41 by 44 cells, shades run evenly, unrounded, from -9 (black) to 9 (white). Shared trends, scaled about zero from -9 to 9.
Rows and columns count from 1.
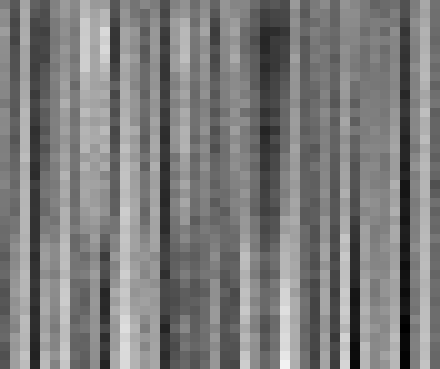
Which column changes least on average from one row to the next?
3
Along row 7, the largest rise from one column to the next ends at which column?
13
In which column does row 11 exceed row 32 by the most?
11
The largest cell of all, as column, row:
29, 41
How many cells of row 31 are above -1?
28
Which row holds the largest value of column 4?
1
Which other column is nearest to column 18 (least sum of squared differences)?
24
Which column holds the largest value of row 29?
35
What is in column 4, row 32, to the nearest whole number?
-5
